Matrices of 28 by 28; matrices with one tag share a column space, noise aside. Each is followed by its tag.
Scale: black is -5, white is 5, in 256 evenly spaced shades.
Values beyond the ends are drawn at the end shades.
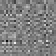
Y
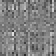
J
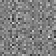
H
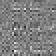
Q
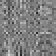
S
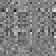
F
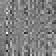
S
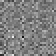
H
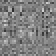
F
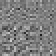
Q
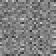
H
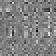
F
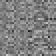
H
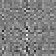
Q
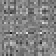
S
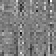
J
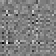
Y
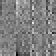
S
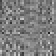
S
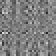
S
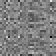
H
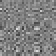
Q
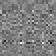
Y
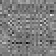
Y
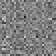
H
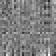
S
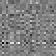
Y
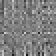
S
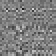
Q
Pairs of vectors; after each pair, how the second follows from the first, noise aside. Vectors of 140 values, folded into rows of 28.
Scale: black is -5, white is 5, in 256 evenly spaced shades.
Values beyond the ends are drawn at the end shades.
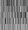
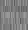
wrapped around, negated, shrunk.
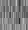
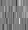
negated, partly zeroed.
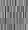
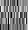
wrapped around, scaled up.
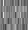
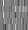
partly zeroed.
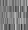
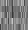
reversed, negated.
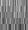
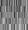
negated.
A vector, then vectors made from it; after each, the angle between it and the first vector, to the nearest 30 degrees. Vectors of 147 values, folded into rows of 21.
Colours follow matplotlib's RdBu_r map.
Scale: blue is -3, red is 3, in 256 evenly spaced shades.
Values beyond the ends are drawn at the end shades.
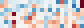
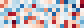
30 degrees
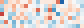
120 degrees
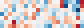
60 degrees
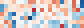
150 degrees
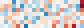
60 degrees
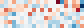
150 degrees
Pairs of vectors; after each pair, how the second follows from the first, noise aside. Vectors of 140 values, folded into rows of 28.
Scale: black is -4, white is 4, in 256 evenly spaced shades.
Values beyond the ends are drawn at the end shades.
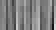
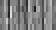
wrapped around.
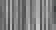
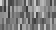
shuffled.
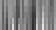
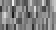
shuffled.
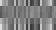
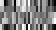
reversed, negated, scaled up.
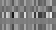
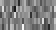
shuffled.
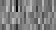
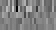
partly zeroed.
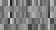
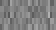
negated, shrunk.
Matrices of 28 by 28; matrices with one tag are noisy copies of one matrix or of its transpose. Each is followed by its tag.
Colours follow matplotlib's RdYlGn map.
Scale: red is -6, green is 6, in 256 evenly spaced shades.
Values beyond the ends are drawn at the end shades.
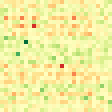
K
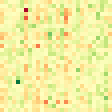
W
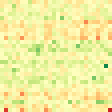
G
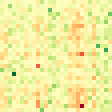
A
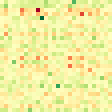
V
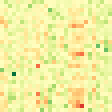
A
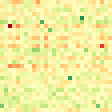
W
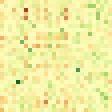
W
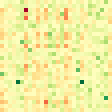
W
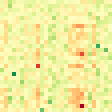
A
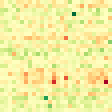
A
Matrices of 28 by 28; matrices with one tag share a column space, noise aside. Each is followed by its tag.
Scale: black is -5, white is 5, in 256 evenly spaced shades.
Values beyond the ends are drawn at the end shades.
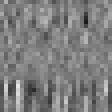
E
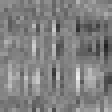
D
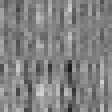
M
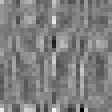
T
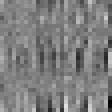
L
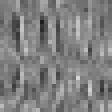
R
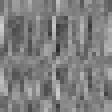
R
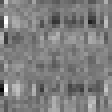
E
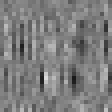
D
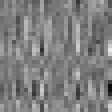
R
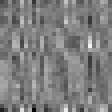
T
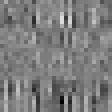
E
